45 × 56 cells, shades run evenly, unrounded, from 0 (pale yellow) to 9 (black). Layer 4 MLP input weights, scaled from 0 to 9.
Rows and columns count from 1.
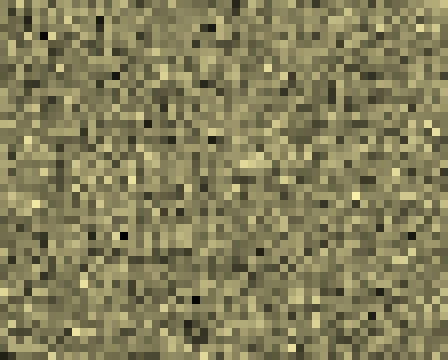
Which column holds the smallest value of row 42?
10
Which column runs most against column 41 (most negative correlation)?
54
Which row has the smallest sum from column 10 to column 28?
31
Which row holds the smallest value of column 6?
22
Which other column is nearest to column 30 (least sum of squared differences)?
18
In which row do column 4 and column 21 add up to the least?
39
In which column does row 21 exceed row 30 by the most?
15
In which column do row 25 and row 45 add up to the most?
19
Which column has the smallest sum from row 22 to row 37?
44
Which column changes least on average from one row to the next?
8
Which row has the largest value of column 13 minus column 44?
3
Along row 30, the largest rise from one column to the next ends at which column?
16
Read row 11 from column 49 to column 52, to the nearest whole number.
3 4 5 2
